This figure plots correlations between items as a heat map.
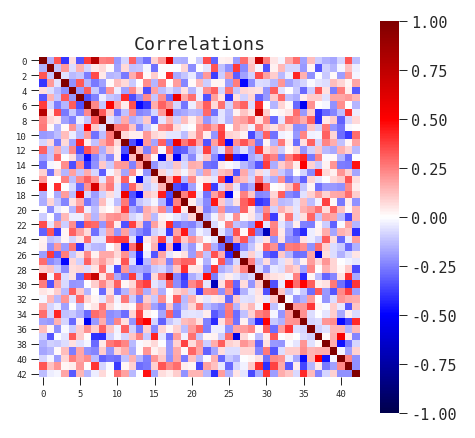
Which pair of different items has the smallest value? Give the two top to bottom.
23, 30
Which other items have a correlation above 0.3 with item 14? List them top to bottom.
30, 35, 42
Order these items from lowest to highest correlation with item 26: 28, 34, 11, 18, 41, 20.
34, 20, 41, 18, 28, 11
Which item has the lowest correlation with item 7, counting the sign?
37
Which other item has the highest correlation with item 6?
9
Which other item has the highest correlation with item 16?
18
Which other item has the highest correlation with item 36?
33
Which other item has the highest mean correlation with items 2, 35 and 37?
13
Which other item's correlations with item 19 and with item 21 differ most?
30
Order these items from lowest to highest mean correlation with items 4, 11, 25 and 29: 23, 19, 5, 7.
5, 19, 23, 7
